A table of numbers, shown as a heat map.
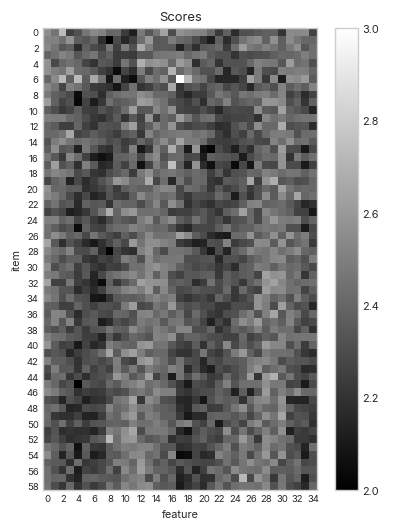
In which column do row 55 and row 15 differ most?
12
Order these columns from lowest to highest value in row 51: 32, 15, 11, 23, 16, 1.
32, 1, 16, 15, 23, 11
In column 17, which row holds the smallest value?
54
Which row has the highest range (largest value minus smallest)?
6
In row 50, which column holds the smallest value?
22
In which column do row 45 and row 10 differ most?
4
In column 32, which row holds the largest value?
21
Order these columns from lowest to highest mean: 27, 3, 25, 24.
24, 3, 25, 27
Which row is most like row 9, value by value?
40
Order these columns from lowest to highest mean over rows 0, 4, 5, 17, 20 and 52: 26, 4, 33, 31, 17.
26, 4, 33, 17, 31
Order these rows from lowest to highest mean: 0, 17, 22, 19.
17, 22, 19, 0
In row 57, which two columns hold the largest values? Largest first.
25, 27
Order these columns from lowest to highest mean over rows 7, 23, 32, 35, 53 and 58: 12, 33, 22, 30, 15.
33, 22, 15, 12, 30
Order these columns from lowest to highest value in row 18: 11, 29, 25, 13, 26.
11, 25, 26, 29, 13
